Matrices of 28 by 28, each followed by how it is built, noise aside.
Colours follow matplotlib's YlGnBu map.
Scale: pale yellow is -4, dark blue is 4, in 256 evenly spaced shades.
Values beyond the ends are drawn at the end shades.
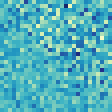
upper triangular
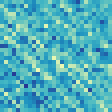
Toeplitz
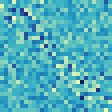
banded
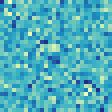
banded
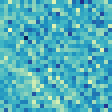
Toeplitz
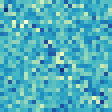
banded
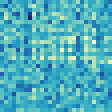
blocks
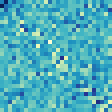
banded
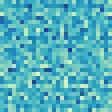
repeating columns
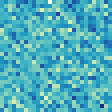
Toeplitz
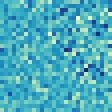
upper triangular
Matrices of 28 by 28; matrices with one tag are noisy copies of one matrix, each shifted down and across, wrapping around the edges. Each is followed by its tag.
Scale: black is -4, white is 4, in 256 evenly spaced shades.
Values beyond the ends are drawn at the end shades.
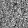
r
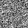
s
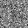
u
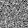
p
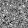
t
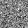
t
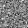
s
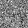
u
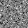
t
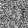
u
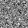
t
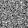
u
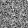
p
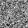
t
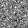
t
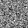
r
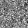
r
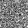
s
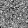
t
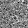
s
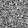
s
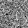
p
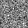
u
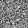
s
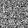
p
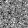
r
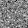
t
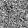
u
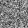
p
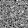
s
